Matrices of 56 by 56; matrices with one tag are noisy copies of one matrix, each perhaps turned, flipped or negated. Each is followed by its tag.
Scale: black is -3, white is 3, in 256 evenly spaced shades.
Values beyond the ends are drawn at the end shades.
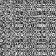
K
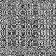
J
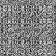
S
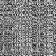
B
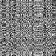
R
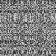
R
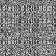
S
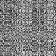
B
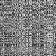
B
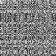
R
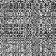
B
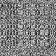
J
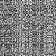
B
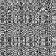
K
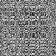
J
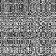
B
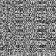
K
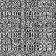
S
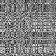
B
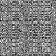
S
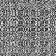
J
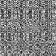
K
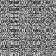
K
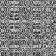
K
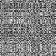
B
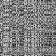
B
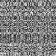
R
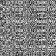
K
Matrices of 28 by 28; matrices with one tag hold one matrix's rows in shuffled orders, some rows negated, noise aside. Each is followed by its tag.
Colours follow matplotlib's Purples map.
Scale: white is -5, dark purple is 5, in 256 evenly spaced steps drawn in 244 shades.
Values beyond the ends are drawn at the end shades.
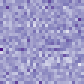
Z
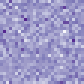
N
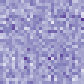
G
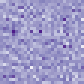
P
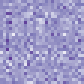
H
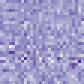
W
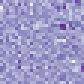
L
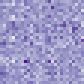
G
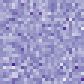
P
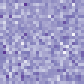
N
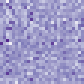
H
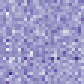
H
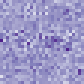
Z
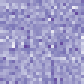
G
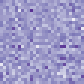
L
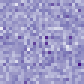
Z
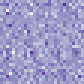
H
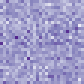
Z
